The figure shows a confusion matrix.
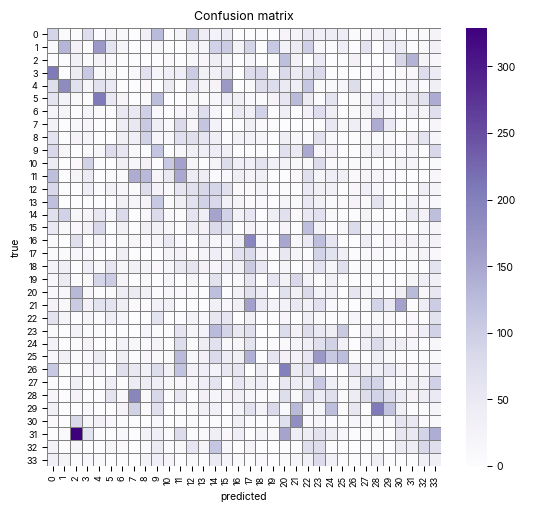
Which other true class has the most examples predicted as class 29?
28
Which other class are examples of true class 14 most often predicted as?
33
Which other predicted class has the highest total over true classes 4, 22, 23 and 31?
2
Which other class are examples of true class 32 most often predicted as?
14
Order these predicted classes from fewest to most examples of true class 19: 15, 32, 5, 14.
15, 32, 14, 5
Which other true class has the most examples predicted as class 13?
7
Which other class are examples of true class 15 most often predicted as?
22
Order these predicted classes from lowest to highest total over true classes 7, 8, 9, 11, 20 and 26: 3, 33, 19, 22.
19, 3, 33, 22
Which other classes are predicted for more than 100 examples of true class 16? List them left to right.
17, 20, 23
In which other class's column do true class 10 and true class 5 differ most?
4
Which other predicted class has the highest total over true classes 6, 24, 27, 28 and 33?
23
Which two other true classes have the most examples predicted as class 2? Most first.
31, 20
